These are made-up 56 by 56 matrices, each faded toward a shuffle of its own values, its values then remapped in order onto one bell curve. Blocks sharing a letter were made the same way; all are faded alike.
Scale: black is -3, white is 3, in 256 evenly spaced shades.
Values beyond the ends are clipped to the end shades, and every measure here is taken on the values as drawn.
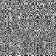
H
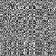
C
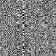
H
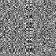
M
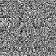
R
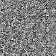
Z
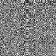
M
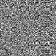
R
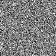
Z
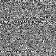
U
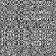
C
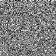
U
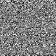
U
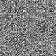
R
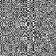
M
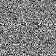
U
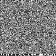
U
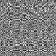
C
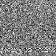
U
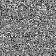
U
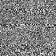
U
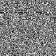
U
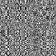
M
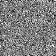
U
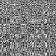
C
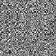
H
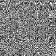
R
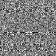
U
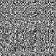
H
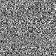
U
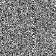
Z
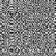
C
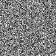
Z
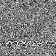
U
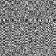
C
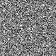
Z
